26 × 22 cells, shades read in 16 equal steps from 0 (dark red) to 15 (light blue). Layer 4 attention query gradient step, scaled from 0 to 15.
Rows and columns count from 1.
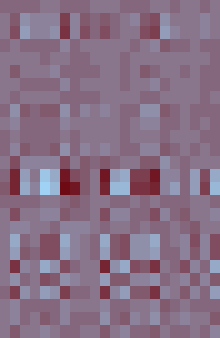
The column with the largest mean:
5
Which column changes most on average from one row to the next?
16
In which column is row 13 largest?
17
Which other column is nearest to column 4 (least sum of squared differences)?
18
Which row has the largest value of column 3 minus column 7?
15
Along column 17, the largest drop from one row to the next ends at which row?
4
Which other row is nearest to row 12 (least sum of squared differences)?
9
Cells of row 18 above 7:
15
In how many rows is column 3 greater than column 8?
13
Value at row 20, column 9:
8
